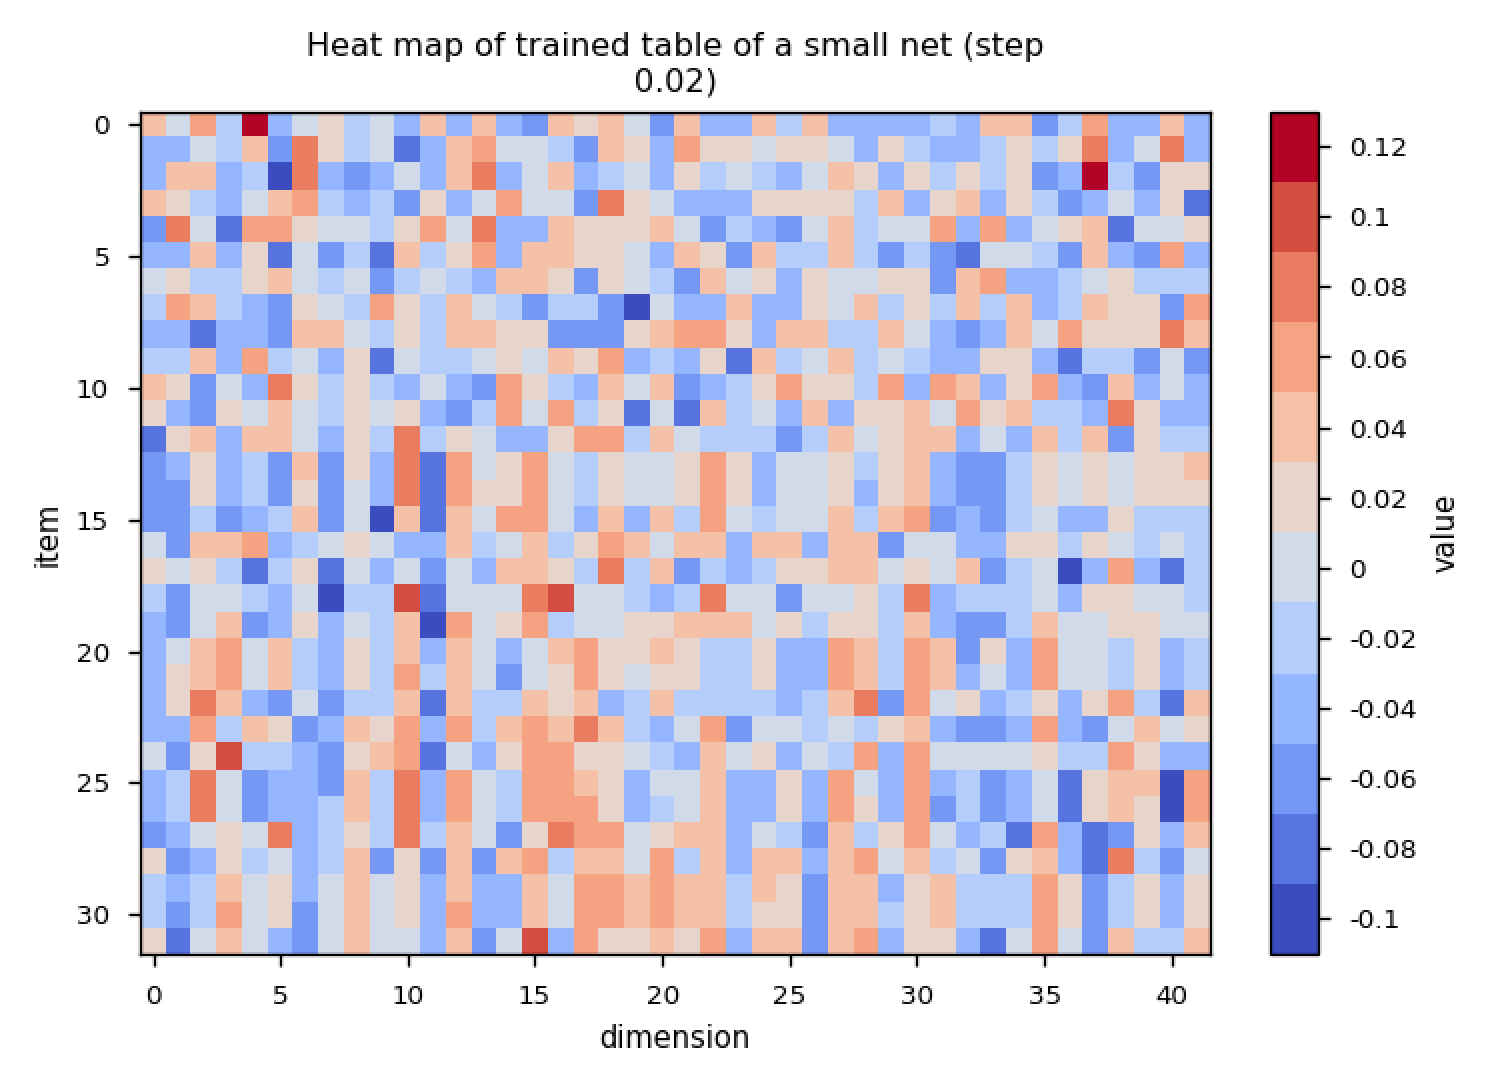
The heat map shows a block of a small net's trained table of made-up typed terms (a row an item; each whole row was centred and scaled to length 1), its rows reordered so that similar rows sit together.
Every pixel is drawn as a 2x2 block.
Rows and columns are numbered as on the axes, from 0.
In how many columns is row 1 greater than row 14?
21
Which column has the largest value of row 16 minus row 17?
4
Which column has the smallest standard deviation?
8
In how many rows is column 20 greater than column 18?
8
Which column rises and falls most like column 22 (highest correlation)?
15
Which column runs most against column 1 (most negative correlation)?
22
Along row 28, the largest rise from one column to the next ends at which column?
38
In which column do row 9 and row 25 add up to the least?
36
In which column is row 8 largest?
40
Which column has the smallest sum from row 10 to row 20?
11
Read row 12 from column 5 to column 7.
0.04 0 -0.04
